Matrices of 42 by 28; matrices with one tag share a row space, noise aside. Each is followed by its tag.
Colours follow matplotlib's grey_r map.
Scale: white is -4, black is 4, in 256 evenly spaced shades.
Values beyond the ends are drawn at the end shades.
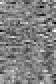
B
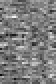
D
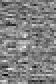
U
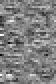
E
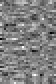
D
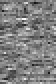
U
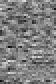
U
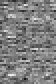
U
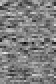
U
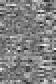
B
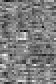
U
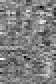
B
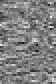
D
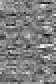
B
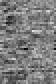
U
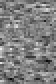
E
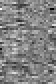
D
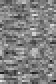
D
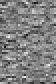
U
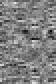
D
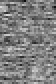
U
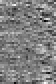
B
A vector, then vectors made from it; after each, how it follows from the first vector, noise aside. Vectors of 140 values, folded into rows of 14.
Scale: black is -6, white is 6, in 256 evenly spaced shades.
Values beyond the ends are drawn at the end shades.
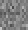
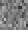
wrapped around, negated.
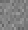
wrapped around, shrunk.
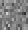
wrapped around, negated.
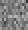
reversed, negated.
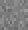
wrapped around, shrunk.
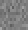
shrunk.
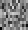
negated, scaled up.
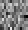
wrapped around, negated, scaled up.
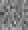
wrapped around, negated.
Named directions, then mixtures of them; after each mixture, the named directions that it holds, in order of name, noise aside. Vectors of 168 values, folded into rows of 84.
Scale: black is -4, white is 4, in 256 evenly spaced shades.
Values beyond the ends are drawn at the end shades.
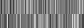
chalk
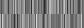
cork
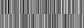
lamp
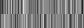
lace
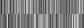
chalk.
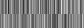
lamp.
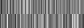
chalk, lace.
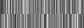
chalk, lace.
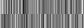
lace.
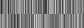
chalk, cork, lamp.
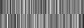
chalk, cork, lace.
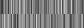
cork, lace, lamp.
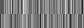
lace.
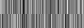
cork, lace, lamp.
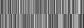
chalk, lace, lamp.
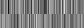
cork, lamp.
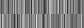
cork.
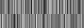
cork.
